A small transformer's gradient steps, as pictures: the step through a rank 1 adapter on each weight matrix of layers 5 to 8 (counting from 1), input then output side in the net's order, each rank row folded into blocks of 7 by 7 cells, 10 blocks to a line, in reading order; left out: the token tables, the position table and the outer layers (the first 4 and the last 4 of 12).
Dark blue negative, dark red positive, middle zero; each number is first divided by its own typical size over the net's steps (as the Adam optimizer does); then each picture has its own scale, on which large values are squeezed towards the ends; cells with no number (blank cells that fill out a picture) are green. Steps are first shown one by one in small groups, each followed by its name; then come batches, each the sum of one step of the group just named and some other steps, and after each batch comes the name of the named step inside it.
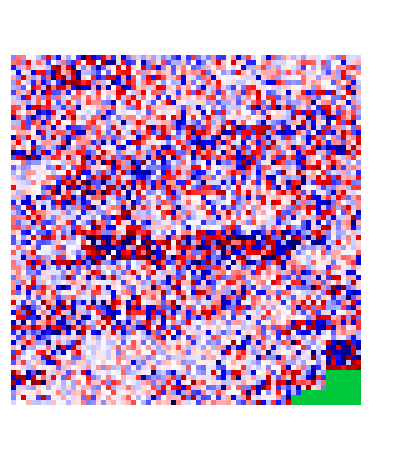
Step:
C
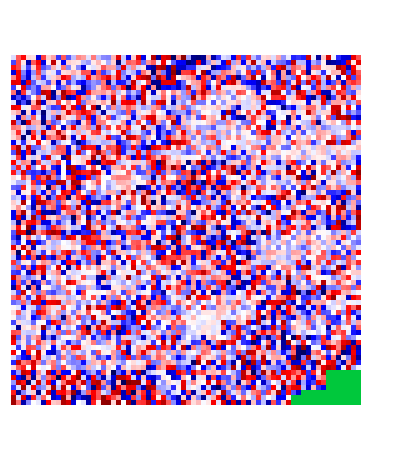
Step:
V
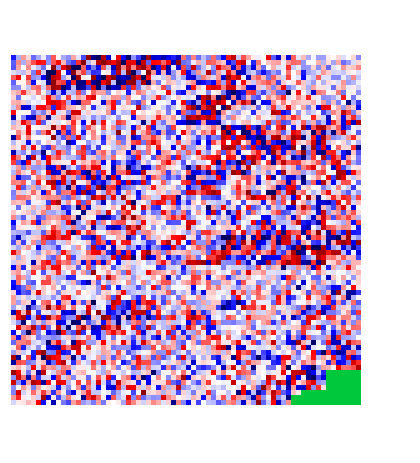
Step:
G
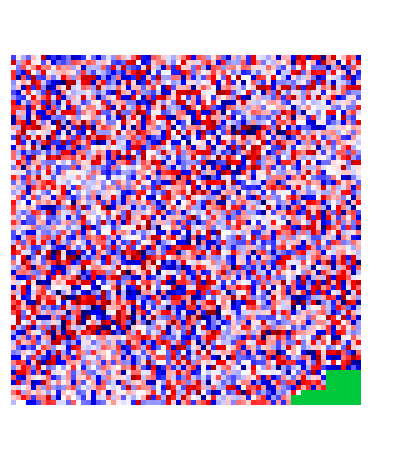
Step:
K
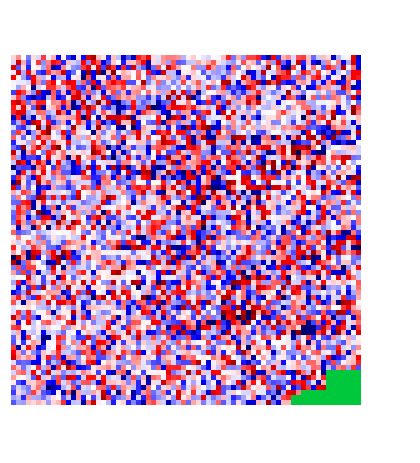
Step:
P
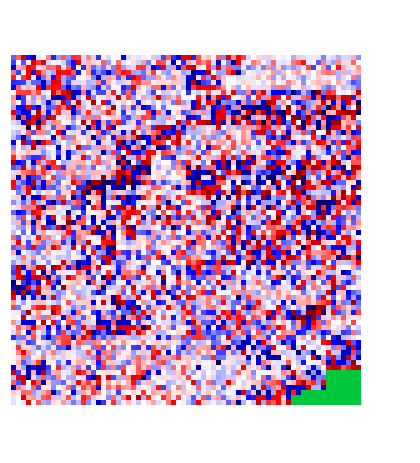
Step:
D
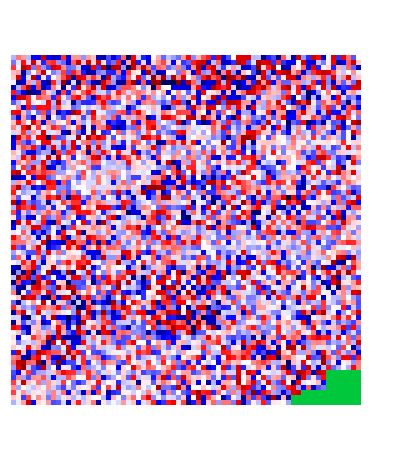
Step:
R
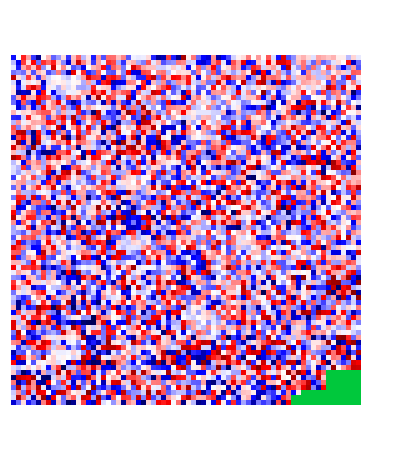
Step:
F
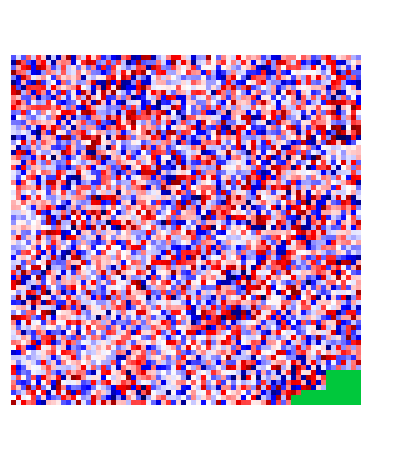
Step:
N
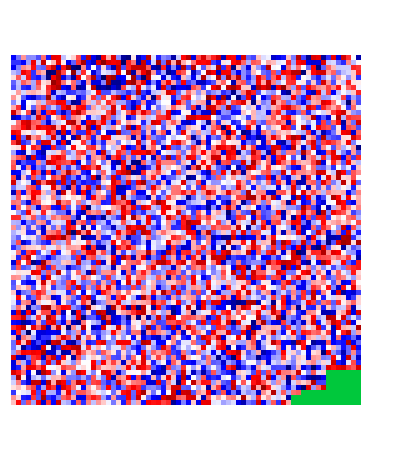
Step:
G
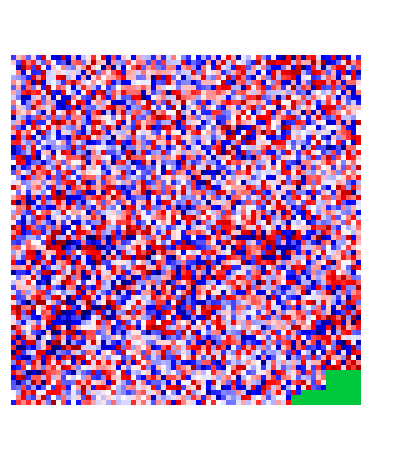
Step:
C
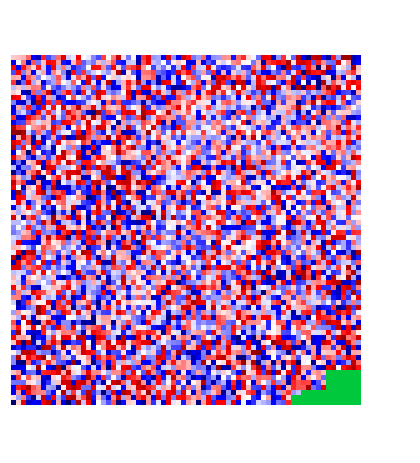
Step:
F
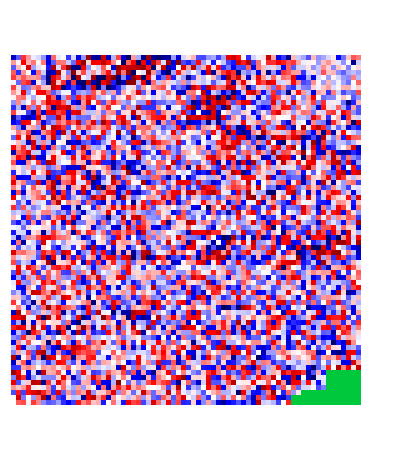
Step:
G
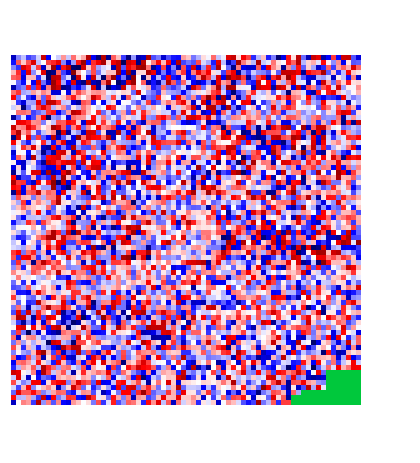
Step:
G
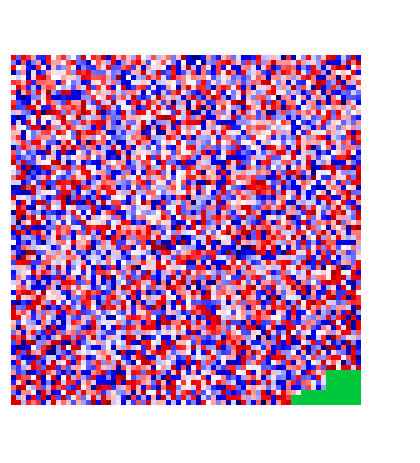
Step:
V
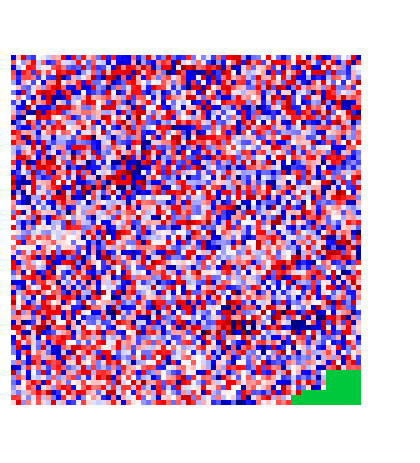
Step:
D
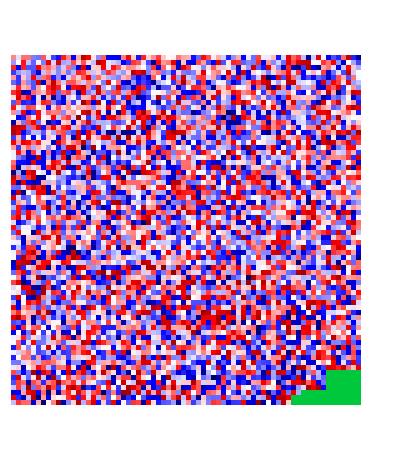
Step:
N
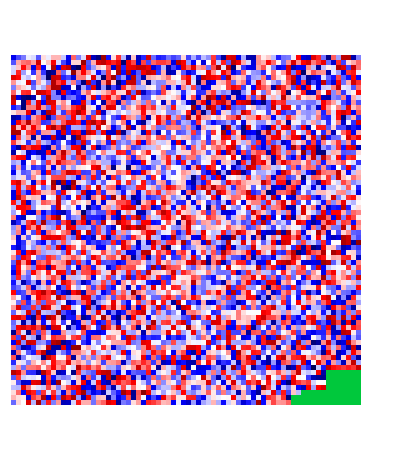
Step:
G
